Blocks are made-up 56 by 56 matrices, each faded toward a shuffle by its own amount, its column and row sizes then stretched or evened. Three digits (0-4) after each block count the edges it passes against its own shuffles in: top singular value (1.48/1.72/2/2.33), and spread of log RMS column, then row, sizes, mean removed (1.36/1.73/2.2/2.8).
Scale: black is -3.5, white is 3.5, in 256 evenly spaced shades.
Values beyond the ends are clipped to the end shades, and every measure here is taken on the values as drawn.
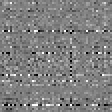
3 2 4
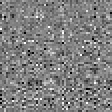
3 2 2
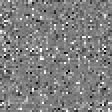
0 2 2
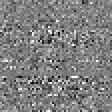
1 2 4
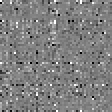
2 2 3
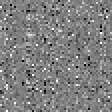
1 3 0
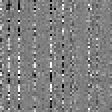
4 4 1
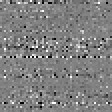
2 1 4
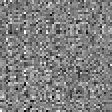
3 3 1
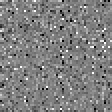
0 2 2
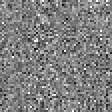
2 2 1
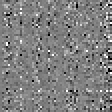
1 4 2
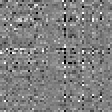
3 3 3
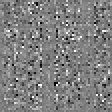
0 4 2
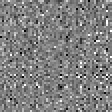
3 3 1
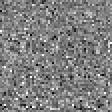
2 0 1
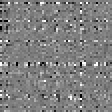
4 3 4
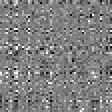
4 3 3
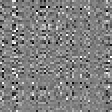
4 4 3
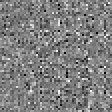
3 2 0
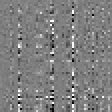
4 4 2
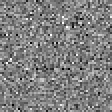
0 0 2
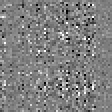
0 4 2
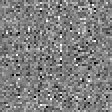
1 2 1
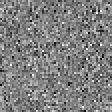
1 2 0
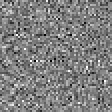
2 0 1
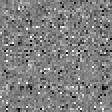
2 2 2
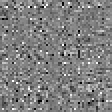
2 3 3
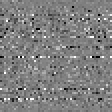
2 0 4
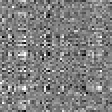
4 3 3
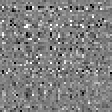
3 2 3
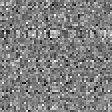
3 0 2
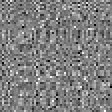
4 2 0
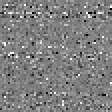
1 1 3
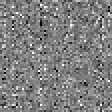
2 3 0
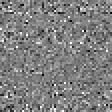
1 1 3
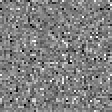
0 1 2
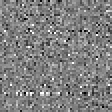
2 2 2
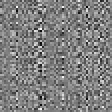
4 4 2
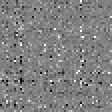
0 2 2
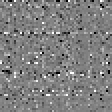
2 2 3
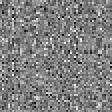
3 2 0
